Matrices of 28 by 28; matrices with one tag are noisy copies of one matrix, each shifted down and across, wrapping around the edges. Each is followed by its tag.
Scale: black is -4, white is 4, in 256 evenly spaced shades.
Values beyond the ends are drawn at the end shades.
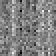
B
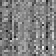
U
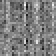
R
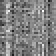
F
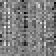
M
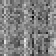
B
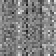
B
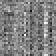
F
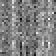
B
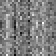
B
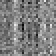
B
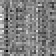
F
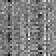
M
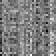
F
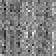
B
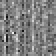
R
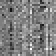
M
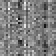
M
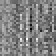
U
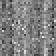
B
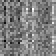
B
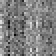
B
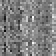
B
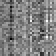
M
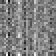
R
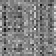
F
